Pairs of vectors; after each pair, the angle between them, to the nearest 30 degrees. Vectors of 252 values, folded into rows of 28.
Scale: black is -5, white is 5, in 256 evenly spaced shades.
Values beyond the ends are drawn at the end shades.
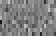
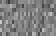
120 degrees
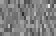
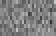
90 degrees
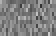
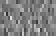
90 degrees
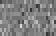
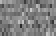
150 degrees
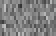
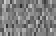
60 degrees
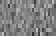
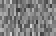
120 degrees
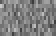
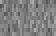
150 degrees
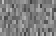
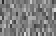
150 degrees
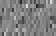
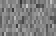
30 degrees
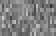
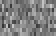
150 degrees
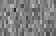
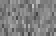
60 degrees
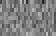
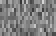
150 degrees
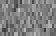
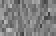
90 degrees
